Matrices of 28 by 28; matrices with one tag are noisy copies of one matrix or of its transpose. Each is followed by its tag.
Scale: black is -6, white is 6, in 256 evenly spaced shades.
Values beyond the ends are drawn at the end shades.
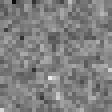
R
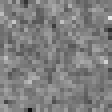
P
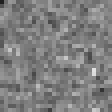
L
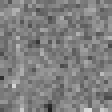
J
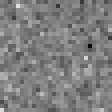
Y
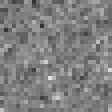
R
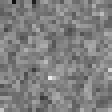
R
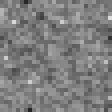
P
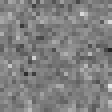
J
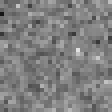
R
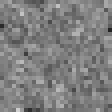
P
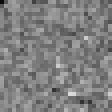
L
